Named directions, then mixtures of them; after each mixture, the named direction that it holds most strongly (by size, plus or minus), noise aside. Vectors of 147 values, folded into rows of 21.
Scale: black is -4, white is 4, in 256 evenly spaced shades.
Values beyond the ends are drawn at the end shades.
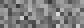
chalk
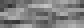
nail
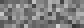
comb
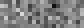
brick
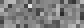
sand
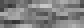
nail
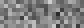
chalk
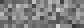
comb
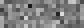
sand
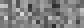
brick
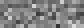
comb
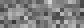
chalk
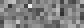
sand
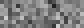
chalk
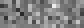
brick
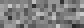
comb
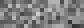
comb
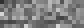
comb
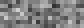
brick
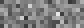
chalk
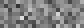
chalk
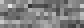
nail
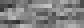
nail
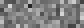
sand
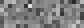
sand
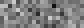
brick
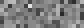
sand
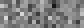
brick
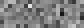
sand
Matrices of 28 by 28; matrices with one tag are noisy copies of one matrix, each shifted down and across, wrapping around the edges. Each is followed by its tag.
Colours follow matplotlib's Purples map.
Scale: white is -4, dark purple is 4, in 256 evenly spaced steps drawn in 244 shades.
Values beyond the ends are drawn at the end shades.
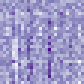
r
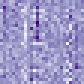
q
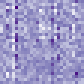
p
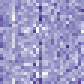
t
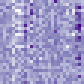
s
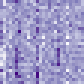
r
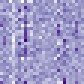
q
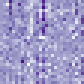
q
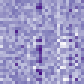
s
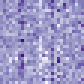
s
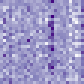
s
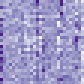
p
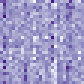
r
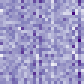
t
